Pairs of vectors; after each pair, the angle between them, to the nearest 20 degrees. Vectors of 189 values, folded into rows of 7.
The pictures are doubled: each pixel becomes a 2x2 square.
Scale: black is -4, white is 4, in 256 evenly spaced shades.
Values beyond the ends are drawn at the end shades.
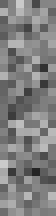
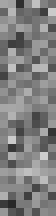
140 degrees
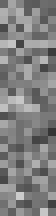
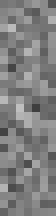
80 degrees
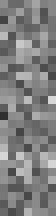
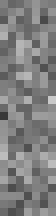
20 degrees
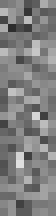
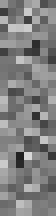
160 degrees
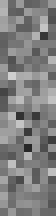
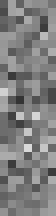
160 degrees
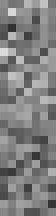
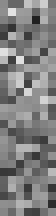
20 degrees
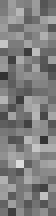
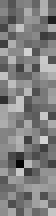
140 degrees
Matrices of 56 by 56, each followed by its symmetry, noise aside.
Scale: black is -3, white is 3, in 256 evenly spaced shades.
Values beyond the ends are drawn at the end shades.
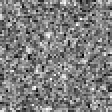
same after a half turn.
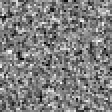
antisymmetric.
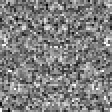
mirrored left to right.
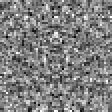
mirrored left to right.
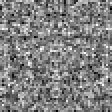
mirrored left to right.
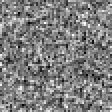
no symmetry.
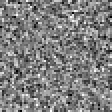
antisymmetric.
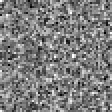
mirrored top to bottom.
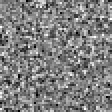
antisymmetric.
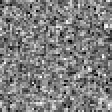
no symmetry.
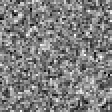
symmetric.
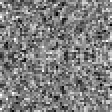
mirrored top to bottom.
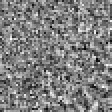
antisymmetric.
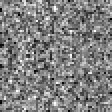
mirrored top to bottom.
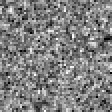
symmetric.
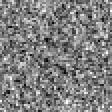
same after a half turn.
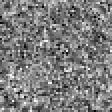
symmetric across the other diagonal.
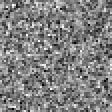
no symmetry.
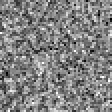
no symmetry.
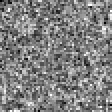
symmetric.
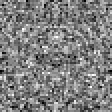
mirrored left to right.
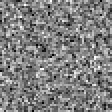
no symmetry.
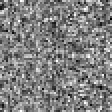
mirrored top to bottom.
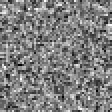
no symmetry.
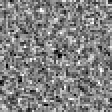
symmetric across the other diagonal.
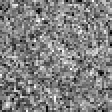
symmetric across the other diagonal.
